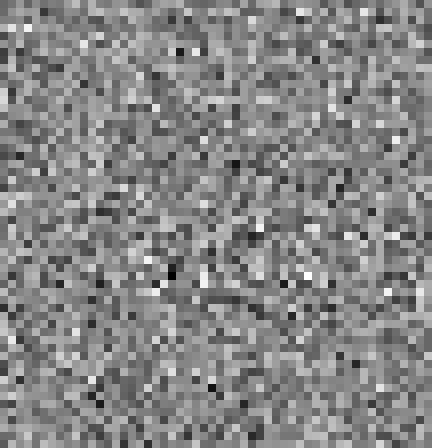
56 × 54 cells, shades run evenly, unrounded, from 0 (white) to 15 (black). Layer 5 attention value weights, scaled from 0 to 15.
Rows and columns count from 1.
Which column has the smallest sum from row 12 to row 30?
12
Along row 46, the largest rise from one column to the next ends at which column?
45
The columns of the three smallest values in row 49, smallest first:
48, 19, 33
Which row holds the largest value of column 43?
24
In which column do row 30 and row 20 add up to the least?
50
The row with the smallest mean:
13
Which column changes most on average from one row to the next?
2
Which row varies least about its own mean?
52
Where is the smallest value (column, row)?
39, 35
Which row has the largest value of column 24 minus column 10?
55
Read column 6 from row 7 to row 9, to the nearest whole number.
4 10 9
